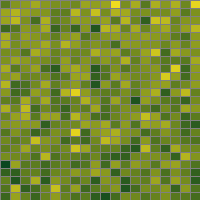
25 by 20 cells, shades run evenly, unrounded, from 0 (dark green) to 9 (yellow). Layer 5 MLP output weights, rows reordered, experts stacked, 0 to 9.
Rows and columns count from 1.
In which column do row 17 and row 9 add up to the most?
8
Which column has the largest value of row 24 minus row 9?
6
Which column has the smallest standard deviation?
7
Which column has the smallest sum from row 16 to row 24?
20
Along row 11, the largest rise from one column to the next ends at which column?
11
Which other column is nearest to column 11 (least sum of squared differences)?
4
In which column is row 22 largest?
10
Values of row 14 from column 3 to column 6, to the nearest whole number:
7 2 4 3
